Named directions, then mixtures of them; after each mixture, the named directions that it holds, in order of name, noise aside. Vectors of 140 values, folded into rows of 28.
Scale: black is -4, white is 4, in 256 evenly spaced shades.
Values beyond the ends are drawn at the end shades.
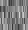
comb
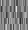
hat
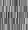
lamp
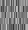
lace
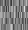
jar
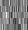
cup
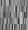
cup, hat.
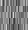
cup, lace, lamp.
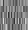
comb, lace, lamp.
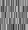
lace.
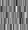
hat.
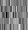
cup, hat.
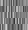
comb, lace, lamp.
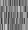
comb, hat, lamp.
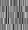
hat, jar, lamp.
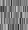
comb, hat, lace.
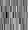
cup, hat.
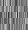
lamp.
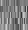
comb, cup, hat.
